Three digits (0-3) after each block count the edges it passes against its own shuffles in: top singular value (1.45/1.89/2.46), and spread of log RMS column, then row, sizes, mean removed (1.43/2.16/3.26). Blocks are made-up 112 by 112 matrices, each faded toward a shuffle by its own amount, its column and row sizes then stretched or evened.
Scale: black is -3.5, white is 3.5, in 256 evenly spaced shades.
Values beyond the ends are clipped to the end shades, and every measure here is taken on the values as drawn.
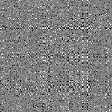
3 2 2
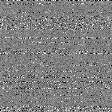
1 0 3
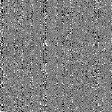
2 3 1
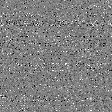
1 0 2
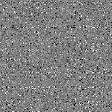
2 1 2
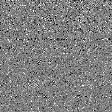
0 1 2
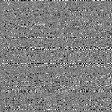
3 1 3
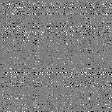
1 2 3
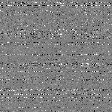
2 1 3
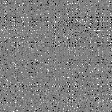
2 2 2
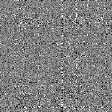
2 2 2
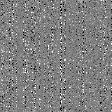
0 3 1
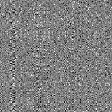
3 2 0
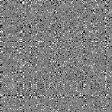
3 2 2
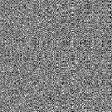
3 2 1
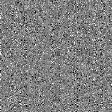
2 2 0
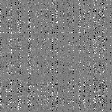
0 3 2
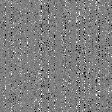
1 3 0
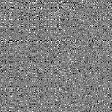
3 2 2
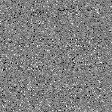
0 1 2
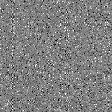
2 1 0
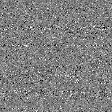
1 0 2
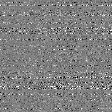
1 1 3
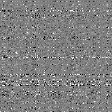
2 2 3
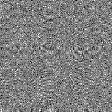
3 1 0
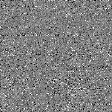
1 1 2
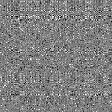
3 0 2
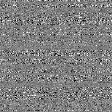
1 1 3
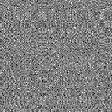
3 0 0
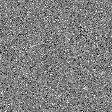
0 1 0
